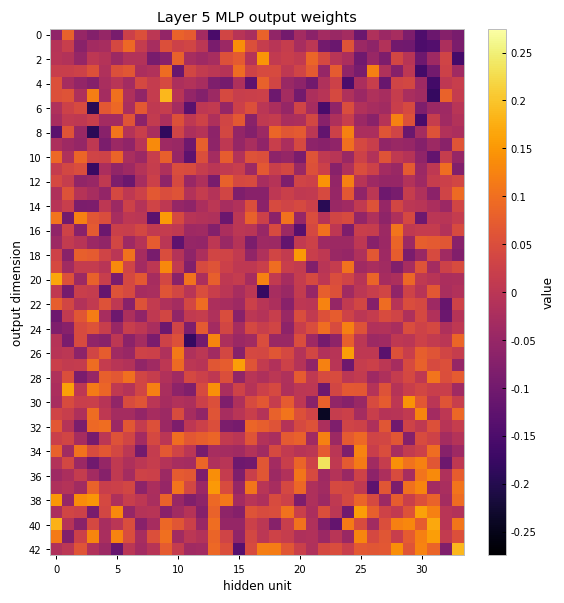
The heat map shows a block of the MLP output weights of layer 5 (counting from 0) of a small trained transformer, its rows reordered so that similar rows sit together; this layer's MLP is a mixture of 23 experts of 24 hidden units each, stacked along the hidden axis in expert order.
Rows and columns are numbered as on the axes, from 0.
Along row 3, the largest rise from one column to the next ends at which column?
26
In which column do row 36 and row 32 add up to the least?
15
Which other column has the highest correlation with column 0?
9
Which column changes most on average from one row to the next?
3
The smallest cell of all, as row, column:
31, 22
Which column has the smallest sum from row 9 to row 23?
11
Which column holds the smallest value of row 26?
27
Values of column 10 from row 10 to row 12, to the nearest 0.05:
-0.05 0.05 0.05
